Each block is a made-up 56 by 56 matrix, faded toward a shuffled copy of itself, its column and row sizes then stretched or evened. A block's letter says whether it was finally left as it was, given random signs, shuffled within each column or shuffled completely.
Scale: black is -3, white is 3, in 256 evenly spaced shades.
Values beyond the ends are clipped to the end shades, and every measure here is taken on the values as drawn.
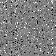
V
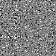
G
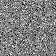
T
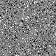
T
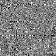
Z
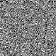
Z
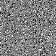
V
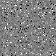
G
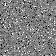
T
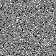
T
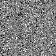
V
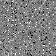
V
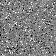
T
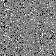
V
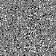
G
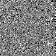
G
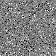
T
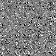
G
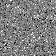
T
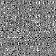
Z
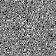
G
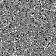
T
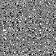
Z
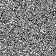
T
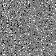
V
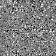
G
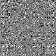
Z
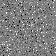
T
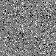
V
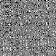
Z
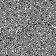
T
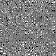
Z
